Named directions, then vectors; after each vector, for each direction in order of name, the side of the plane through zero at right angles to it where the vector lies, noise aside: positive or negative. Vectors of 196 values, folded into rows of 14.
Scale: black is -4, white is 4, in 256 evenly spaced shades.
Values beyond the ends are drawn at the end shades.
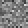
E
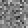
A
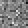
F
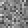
negative, negative, positive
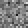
negative, negative, negative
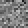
negative, positive, positive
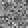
positive, negative, positive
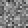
negative, positive, negative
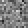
negative, positive, positive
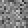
negative, positive, positive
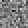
positive, negative, positive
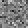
positive, negative, positive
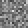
negative, positive, negative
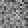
negative, positive, positive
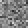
positive, negative, positive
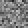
negative, positive, positive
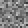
positive, positive, positive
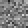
negative, positive, negative
